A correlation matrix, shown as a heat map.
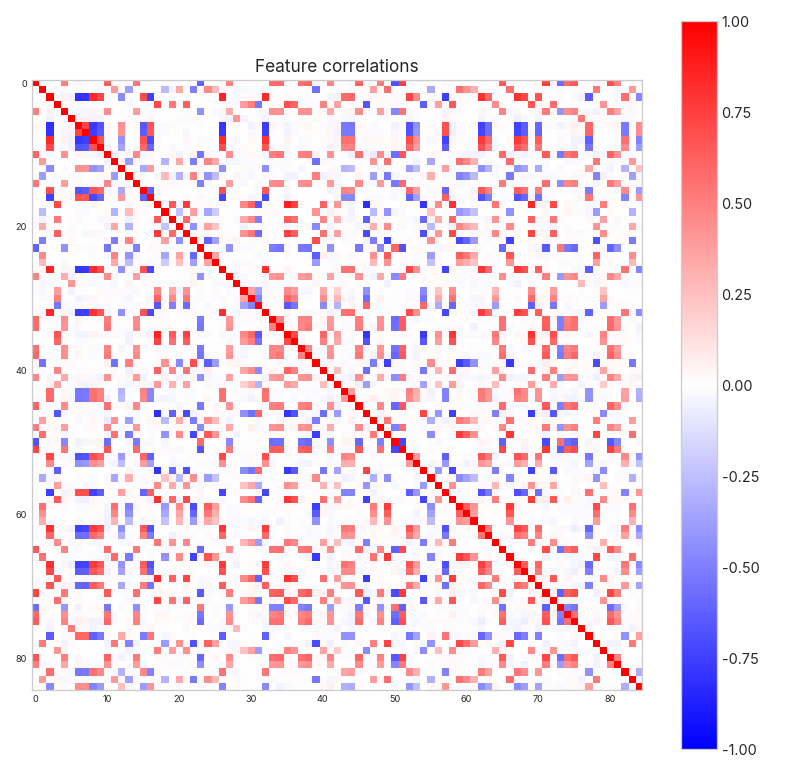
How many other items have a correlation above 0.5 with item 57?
4
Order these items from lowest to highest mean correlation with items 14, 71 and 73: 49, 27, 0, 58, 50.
50, 49, 58, 27, 0
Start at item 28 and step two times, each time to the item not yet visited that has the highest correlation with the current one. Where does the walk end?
76
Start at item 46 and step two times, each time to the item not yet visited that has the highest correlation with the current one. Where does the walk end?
31
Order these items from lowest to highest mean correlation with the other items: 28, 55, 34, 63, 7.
7, 55, 28, 63, 34
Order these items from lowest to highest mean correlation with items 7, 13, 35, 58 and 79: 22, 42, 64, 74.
74, 22, 42, 64
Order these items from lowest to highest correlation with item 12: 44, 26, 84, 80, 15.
26, 15, 44, 80, 84
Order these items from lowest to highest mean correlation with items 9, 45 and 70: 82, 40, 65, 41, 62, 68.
40, 41, 65, 82, 68, 62
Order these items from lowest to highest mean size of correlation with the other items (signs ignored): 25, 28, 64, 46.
28, 25, 64, 46
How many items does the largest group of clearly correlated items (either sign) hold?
23
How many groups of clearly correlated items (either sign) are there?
5
